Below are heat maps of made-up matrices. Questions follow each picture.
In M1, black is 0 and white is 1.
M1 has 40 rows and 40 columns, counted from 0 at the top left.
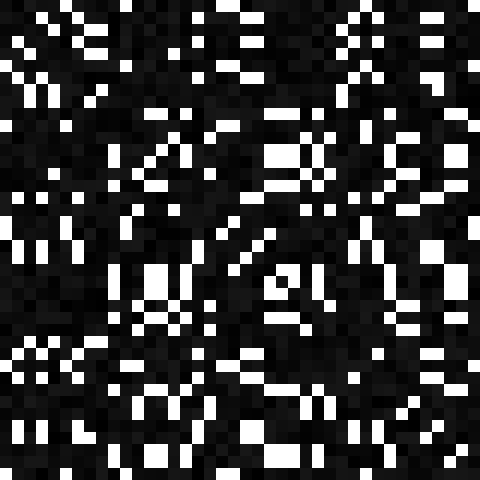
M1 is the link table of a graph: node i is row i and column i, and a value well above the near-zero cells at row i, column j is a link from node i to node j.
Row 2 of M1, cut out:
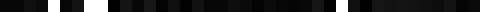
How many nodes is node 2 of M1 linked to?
4
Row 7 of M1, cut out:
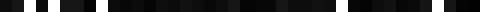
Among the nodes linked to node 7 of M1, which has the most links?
node 36
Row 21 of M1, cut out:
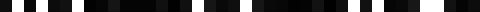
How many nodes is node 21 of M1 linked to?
9
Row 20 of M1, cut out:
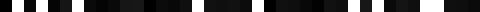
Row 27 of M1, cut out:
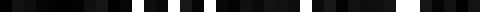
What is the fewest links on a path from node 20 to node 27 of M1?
5
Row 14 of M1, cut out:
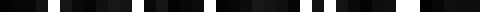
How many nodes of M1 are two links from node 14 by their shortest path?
5
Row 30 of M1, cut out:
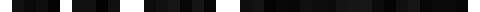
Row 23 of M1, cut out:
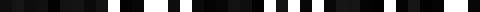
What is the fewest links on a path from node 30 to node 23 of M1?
3
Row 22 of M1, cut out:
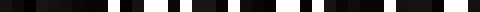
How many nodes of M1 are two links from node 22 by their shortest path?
6
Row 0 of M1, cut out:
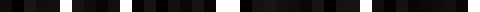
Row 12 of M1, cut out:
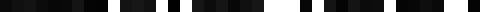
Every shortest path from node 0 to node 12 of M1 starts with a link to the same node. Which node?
node 19
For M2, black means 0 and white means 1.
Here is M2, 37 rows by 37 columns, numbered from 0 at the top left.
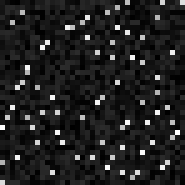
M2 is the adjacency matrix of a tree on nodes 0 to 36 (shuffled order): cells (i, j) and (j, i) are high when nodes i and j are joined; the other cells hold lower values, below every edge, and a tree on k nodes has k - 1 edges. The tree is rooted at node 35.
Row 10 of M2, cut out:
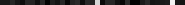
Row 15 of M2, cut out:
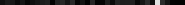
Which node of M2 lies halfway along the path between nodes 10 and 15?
7
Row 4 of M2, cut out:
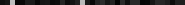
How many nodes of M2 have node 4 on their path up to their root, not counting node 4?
6
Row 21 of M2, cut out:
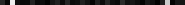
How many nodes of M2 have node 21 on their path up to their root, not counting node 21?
8
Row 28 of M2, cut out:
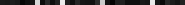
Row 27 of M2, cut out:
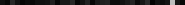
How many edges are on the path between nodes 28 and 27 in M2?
5
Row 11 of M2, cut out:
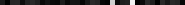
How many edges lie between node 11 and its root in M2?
2
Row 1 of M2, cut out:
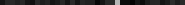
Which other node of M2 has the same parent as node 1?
5
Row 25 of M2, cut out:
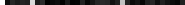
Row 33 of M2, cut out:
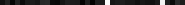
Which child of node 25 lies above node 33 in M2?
0
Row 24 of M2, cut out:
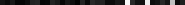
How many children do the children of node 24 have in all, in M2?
2
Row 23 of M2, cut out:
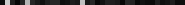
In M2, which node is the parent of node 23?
16
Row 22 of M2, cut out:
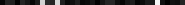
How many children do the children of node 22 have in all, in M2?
4
